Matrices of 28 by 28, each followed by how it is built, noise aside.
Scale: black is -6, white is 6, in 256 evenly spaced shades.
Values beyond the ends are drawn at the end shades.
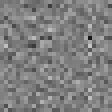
low rank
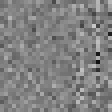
uneven columns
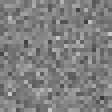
noise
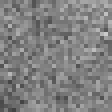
smooth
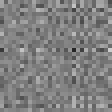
low rank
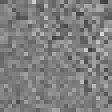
upper triangular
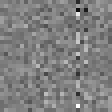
uneven columns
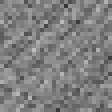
Hankel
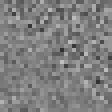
upper triangular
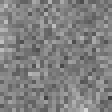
smooth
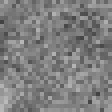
smooth
